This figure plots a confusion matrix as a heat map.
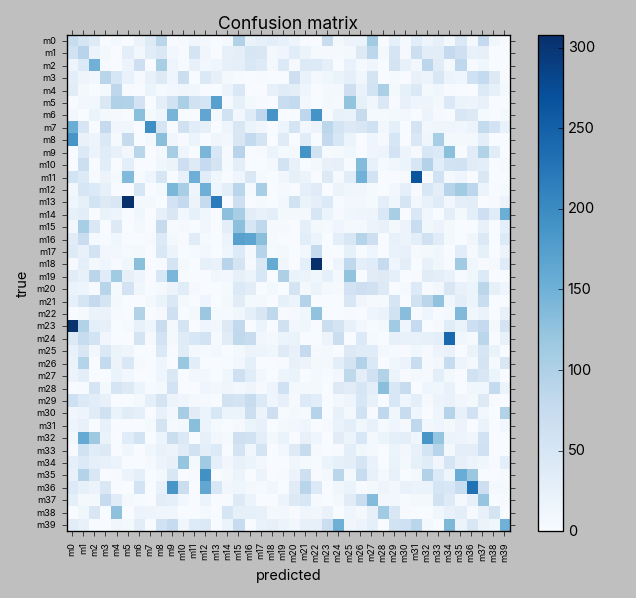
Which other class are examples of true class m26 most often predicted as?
m10
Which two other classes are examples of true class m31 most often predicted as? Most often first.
m11, m8
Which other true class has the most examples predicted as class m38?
m28
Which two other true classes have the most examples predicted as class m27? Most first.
m37, m0
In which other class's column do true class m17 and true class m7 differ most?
m0
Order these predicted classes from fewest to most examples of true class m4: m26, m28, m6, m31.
m6, m26, m31, m28
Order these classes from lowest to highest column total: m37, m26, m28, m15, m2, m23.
m23, m28, m2, m26, m37, m15
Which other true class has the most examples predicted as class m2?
m32
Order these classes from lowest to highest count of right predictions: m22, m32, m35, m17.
m17, m22, m35, m32
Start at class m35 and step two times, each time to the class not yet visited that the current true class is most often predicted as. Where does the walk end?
m9
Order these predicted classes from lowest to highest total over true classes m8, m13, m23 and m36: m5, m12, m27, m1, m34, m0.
m27, m34, m1, m12, m5, m0
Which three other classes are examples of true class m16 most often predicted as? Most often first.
m15, m17, m26
